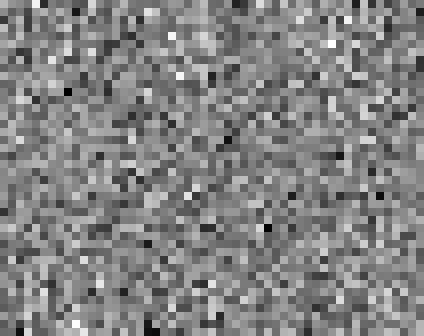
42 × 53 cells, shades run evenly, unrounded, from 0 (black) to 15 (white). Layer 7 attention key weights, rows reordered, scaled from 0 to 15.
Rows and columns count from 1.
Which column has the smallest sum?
29
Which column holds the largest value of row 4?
9
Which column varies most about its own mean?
19
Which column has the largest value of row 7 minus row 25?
12
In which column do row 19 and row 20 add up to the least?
43
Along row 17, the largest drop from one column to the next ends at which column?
18
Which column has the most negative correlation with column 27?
7
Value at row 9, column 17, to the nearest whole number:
8
